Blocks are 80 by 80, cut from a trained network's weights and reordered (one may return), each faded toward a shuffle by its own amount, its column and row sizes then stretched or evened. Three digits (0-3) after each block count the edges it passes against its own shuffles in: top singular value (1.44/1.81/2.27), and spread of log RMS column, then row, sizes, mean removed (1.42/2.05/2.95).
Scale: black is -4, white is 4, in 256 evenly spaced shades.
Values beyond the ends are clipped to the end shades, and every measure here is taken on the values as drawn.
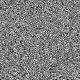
1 0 1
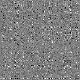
1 2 2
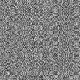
3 1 0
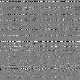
3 0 3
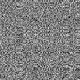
3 0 1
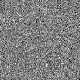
2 0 0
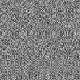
3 0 1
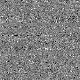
0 0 2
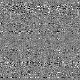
2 1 3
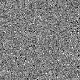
1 1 0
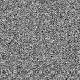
2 0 0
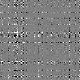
3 3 3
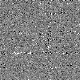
0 1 2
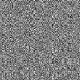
3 2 0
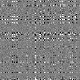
3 2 3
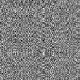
3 2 0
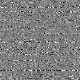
1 0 3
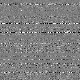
1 0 3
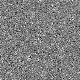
0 1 0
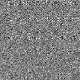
2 0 2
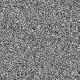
1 0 1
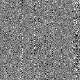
2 3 0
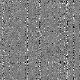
0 3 1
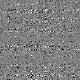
1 2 3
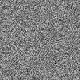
2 0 0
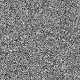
1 0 0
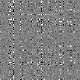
2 3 2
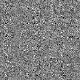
1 2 1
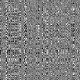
3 3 2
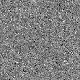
1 0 0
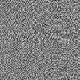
3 1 1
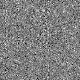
1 1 0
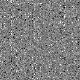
1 2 0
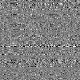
2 0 3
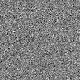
1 0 0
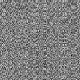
3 2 1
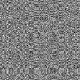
3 2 0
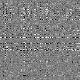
2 2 3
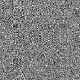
2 1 0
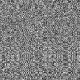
3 1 1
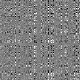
3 3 2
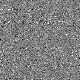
0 0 2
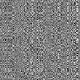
3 3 0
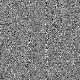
0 2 0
